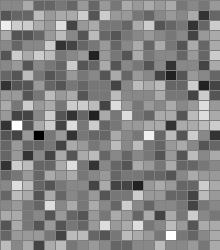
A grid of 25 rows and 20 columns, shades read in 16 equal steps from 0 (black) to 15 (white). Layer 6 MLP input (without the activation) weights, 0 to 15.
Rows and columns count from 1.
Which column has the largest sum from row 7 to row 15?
18
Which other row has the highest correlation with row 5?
12
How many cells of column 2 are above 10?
6
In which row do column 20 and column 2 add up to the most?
13
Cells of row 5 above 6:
12
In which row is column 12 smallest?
19
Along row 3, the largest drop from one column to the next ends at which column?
7
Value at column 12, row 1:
10
